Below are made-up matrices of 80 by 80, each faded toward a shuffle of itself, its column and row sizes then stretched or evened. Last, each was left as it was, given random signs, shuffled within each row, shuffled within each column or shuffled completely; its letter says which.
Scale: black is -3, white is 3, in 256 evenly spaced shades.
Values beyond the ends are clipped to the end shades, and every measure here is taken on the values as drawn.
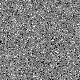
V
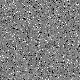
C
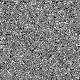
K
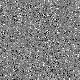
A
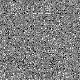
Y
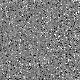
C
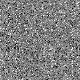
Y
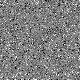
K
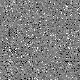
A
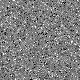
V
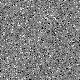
V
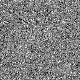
K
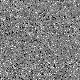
K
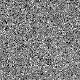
A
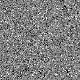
Y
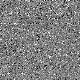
K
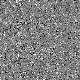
A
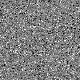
K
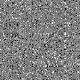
Y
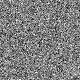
V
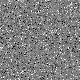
V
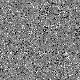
K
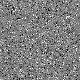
C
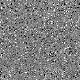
Y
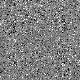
A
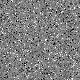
V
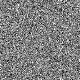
C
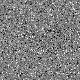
K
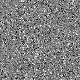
C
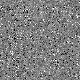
Y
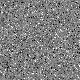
V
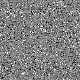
A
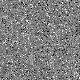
C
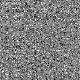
Y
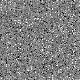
C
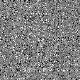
Y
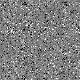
A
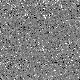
K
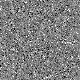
C
